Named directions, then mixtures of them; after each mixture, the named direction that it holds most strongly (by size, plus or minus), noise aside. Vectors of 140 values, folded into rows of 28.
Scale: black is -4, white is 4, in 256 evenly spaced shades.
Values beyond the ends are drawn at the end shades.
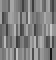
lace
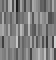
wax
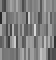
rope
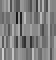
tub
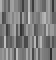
lace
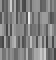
wax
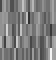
lace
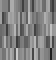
lace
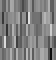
lace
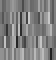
lace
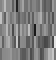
rope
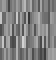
rope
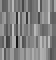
rope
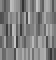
lace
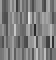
lace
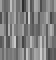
rope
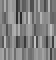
lace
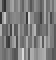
rope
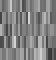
rope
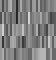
wax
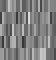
rope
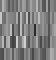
rope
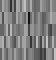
wax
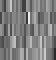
rope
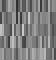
rope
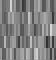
lace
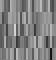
lace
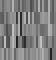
tub
